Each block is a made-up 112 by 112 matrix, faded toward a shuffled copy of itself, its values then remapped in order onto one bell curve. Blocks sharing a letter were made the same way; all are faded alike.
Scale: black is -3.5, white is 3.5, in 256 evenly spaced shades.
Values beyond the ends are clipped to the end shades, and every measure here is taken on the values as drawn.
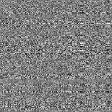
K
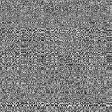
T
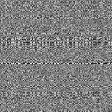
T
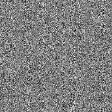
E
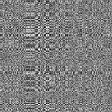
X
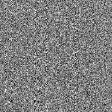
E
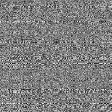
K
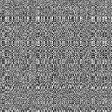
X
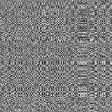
X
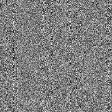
E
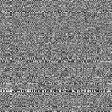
T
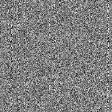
E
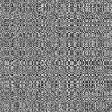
X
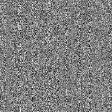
E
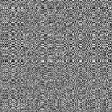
X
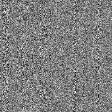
E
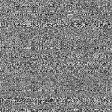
K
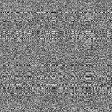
T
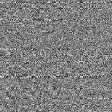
K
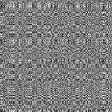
X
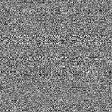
K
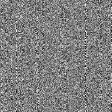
E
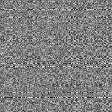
T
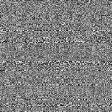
K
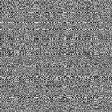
T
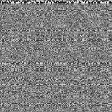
T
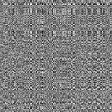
X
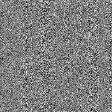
E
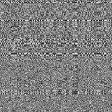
T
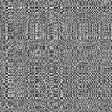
X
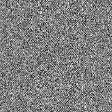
E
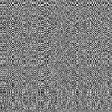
X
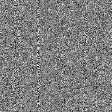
E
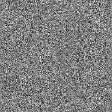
E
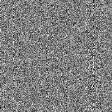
E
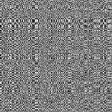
X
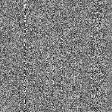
E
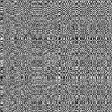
X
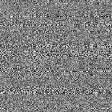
K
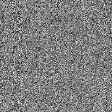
E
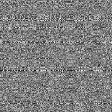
K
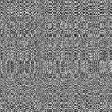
X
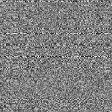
K
